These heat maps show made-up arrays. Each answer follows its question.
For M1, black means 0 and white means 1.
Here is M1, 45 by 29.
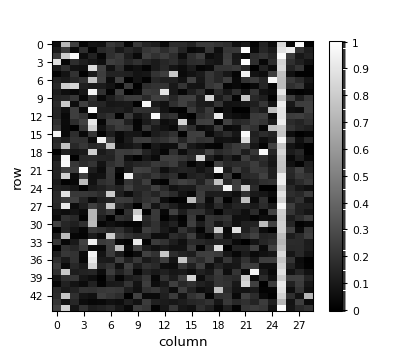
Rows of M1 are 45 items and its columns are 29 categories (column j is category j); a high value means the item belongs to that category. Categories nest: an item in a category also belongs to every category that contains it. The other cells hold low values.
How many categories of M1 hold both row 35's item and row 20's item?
1
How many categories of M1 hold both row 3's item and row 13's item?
1
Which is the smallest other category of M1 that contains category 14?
4
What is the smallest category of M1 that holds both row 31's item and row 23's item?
18
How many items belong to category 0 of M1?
2
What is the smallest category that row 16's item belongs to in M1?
5
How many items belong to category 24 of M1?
3
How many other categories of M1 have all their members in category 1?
8
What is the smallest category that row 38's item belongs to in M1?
22
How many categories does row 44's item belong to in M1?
2
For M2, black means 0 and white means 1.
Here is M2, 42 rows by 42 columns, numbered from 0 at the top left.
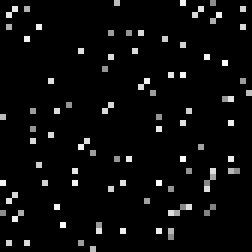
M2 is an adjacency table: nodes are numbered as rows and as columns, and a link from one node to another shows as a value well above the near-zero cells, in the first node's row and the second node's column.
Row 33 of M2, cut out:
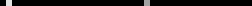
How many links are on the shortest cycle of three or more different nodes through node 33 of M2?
5
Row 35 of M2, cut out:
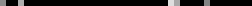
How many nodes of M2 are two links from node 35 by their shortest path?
7
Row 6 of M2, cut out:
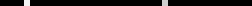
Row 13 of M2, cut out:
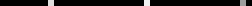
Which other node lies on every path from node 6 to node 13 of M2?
node 4
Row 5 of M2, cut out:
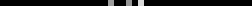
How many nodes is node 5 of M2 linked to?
3
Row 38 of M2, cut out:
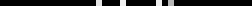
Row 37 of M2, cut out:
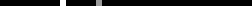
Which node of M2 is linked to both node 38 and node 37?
node 16
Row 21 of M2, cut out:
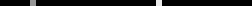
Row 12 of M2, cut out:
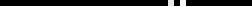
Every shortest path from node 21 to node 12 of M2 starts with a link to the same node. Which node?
node 26
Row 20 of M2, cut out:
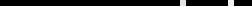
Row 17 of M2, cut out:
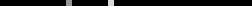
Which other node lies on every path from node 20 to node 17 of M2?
node 18
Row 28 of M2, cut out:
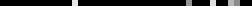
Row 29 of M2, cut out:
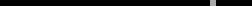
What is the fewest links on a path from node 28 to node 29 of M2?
2
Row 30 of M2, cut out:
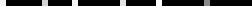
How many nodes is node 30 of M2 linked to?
6
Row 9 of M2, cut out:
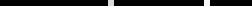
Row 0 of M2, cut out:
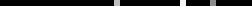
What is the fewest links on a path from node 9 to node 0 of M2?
3
